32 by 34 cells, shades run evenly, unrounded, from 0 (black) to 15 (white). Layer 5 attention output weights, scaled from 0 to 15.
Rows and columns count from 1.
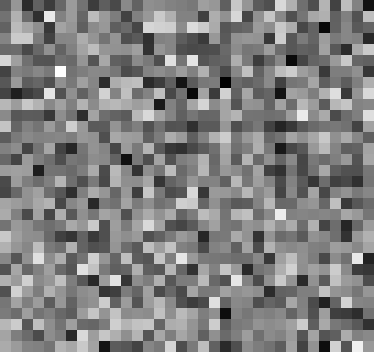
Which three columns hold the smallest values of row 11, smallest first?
8, 5, 31
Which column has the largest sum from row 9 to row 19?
21
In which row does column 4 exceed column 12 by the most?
15
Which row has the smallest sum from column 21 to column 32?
12
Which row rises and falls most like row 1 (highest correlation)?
20
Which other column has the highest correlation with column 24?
9
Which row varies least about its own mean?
13
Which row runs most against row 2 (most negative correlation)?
10
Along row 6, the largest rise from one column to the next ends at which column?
16
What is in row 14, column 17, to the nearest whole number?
3
